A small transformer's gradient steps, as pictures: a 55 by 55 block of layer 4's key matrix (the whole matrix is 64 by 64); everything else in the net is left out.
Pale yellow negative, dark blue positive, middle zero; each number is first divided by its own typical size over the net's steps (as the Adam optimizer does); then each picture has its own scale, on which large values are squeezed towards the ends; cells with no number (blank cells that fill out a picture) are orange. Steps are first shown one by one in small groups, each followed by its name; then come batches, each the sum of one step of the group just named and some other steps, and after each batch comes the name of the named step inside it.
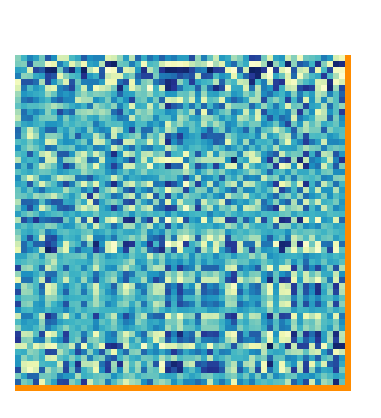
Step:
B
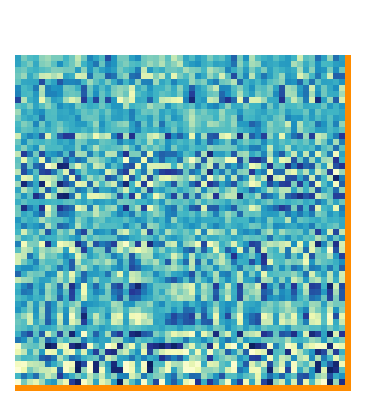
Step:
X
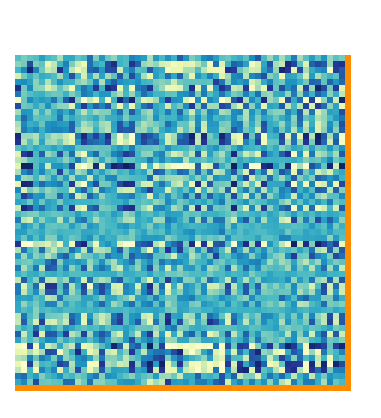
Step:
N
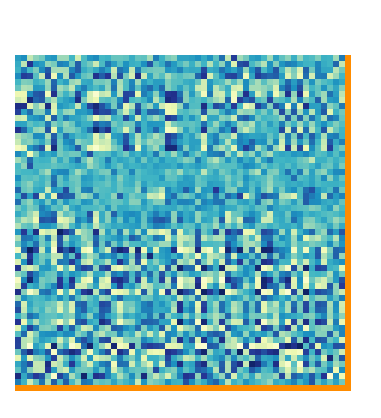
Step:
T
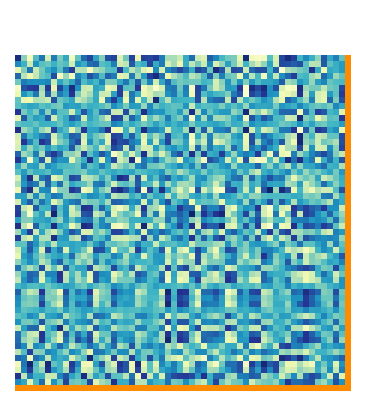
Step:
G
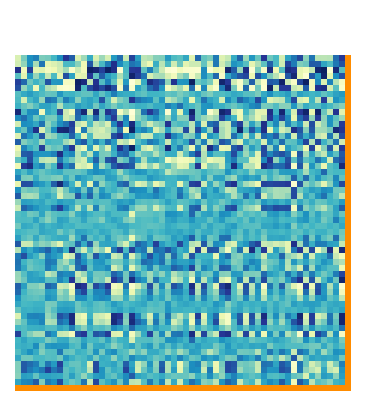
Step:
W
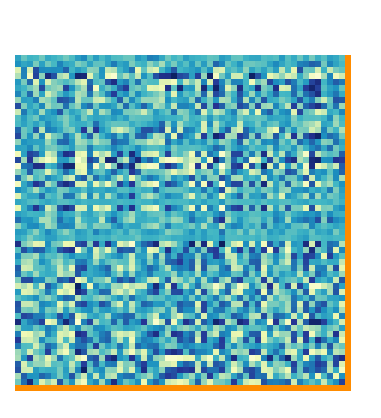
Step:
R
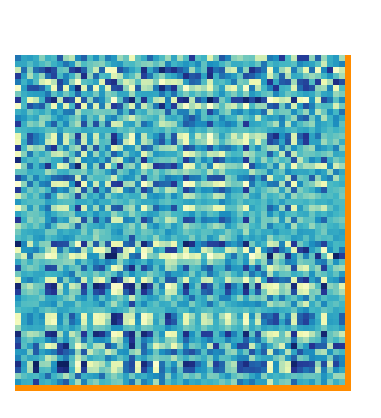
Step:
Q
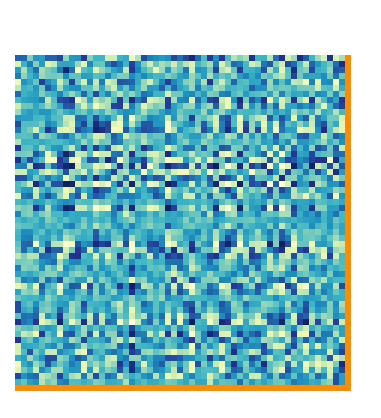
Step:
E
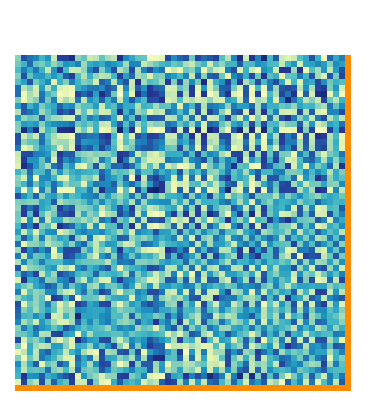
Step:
N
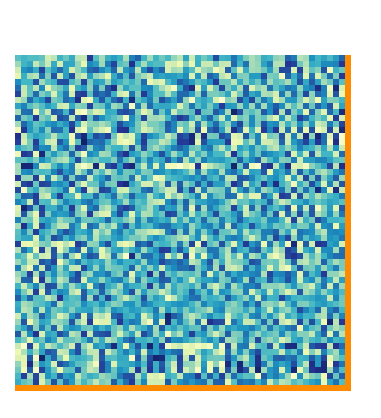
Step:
N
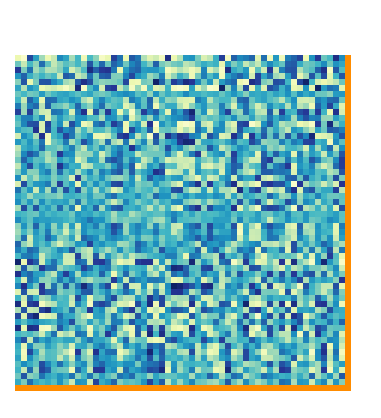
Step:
W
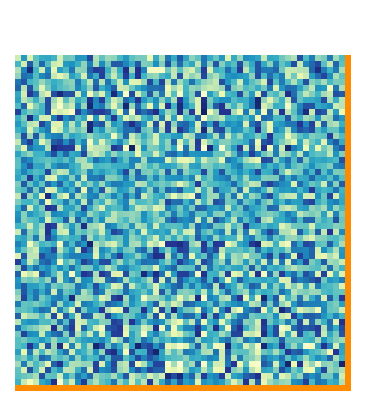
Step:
W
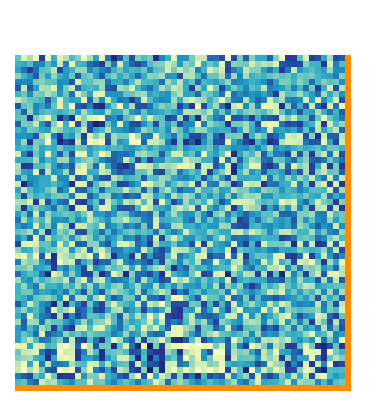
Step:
N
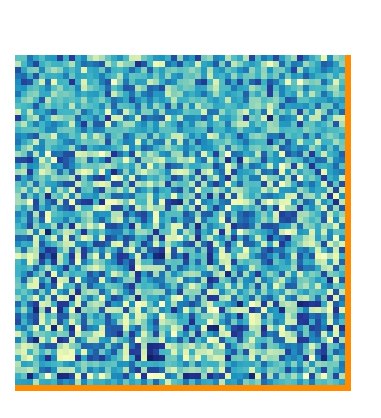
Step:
E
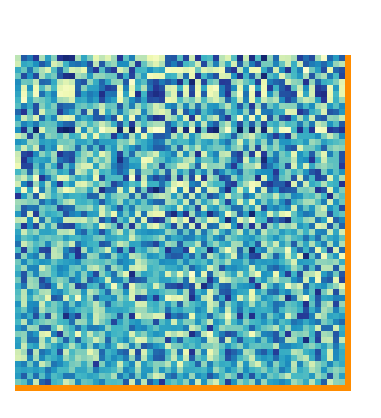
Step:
W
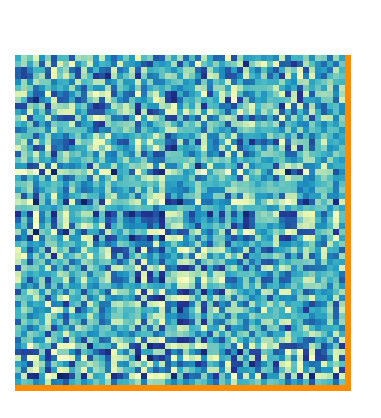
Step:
T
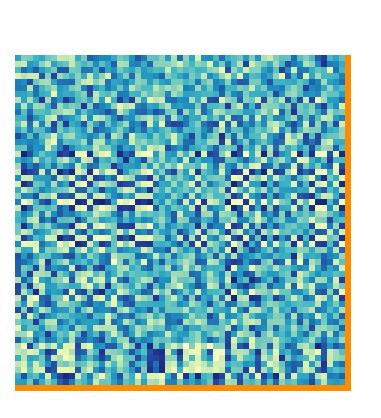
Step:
N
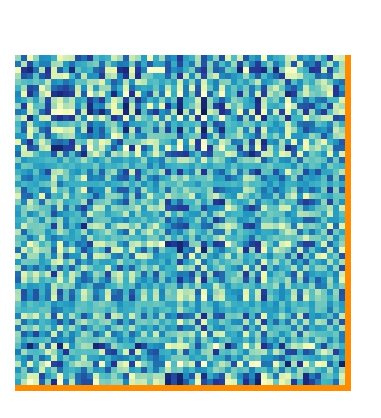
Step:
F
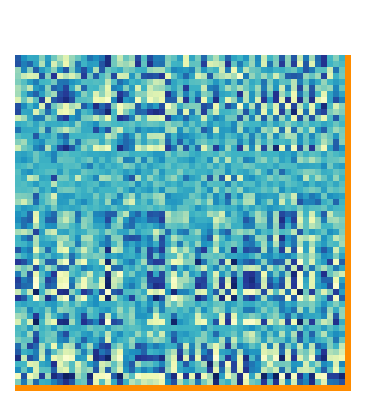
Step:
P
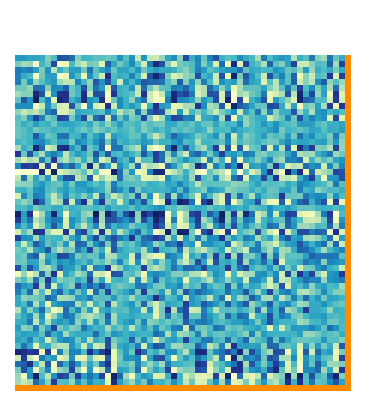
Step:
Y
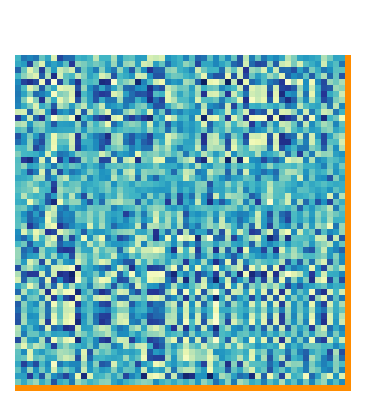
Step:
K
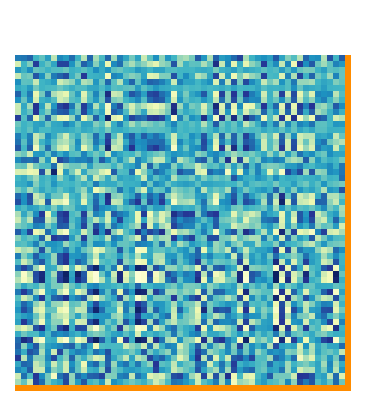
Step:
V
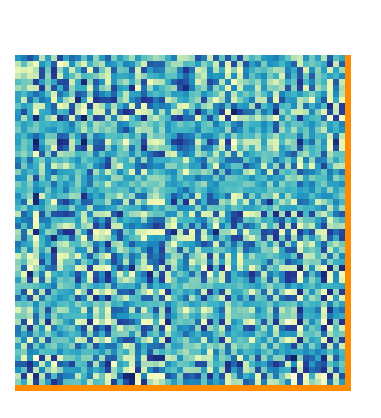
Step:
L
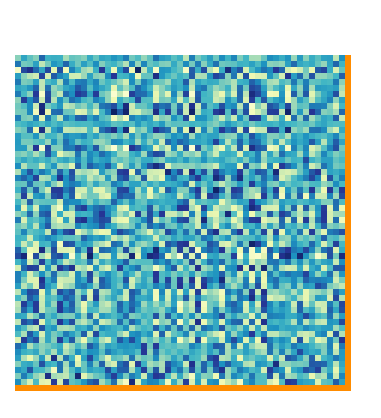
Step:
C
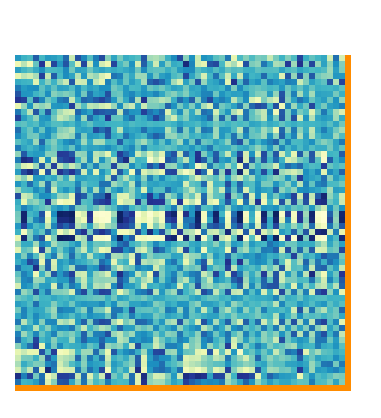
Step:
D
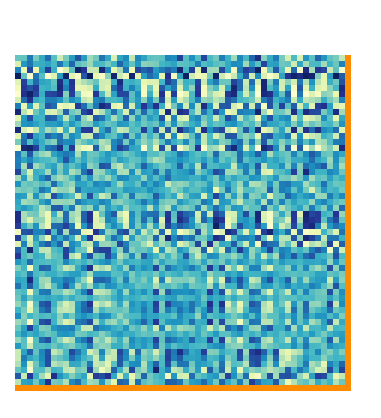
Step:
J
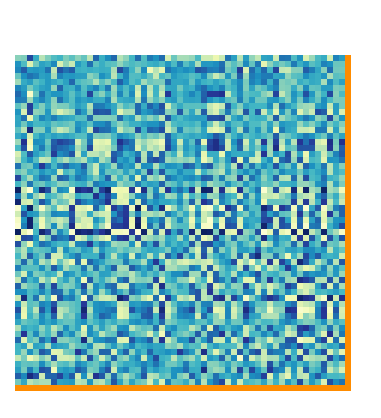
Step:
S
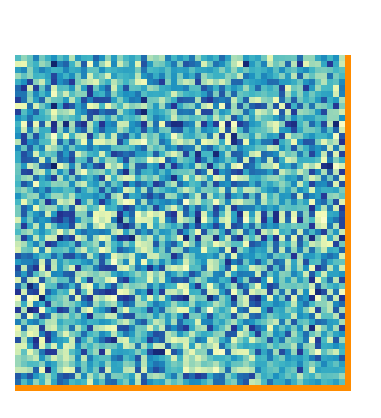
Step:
D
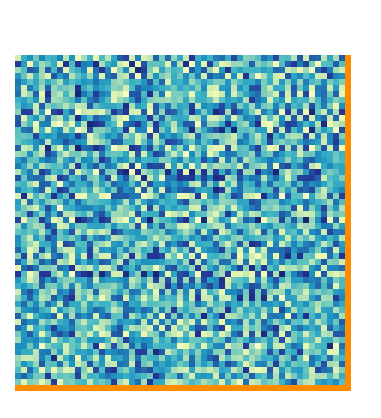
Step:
C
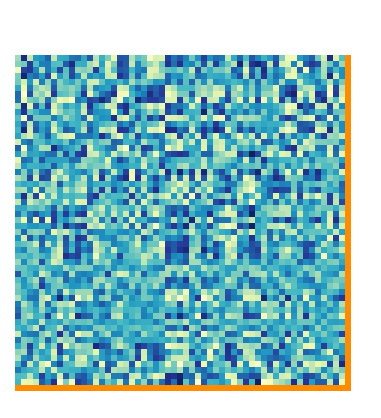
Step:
F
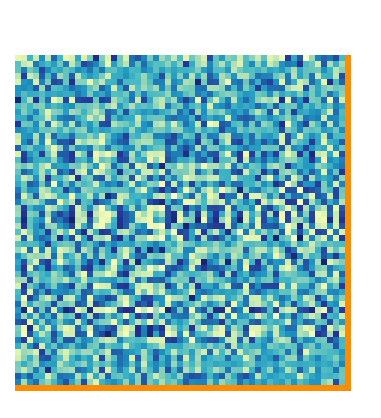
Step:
D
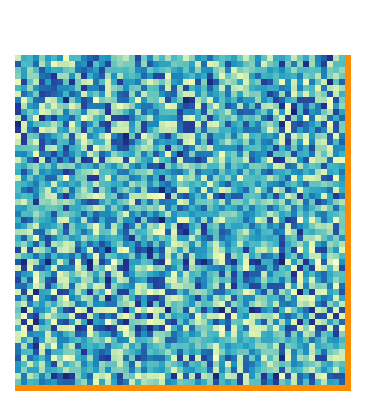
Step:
P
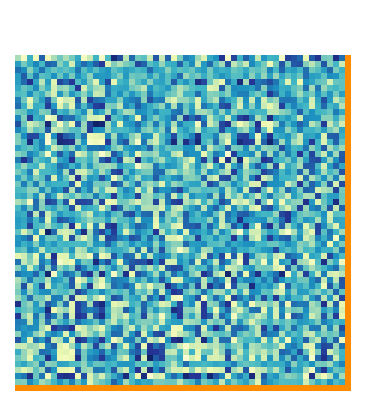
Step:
K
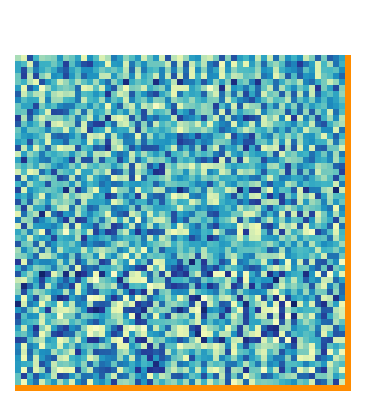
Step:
V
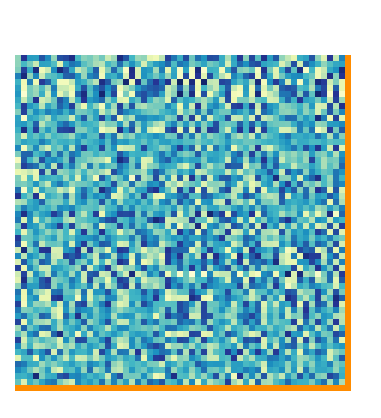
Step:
Y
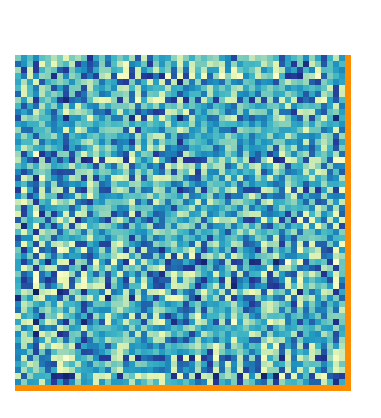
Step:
P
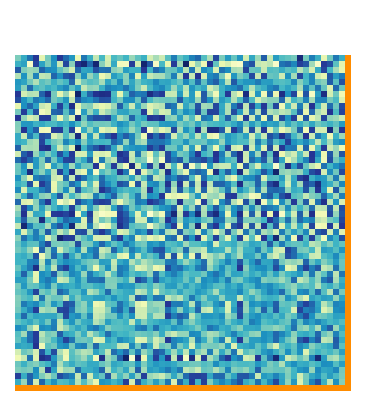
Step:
D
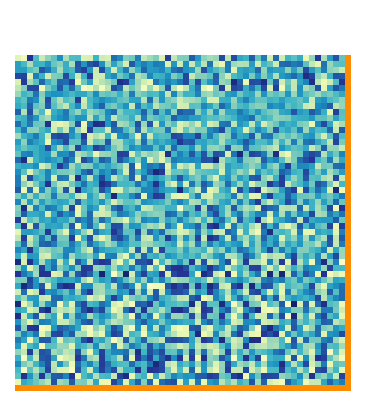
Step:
J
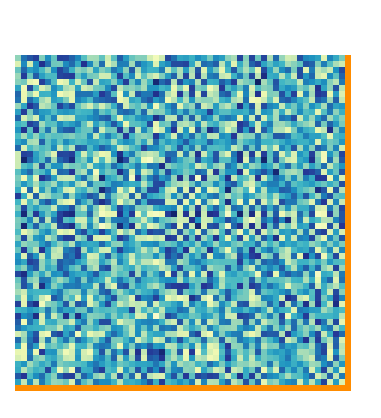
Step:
D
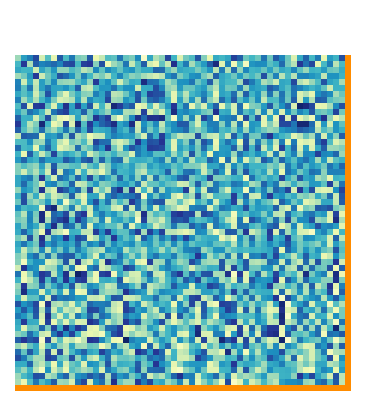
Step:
V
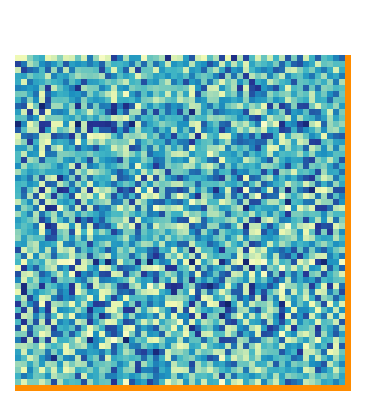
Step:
C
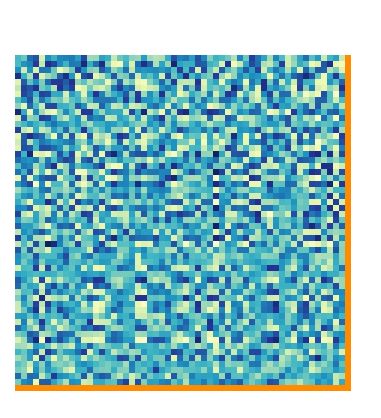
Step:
J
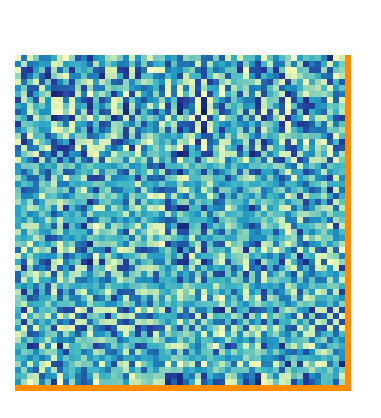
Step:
F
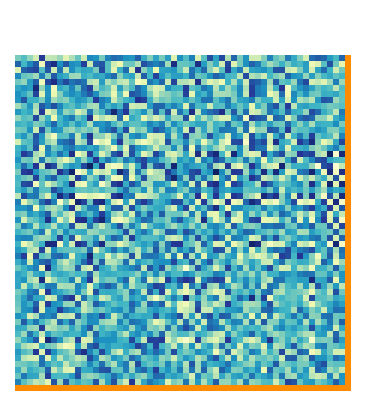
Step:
C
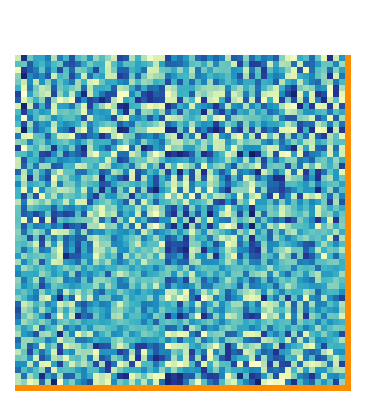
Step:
F
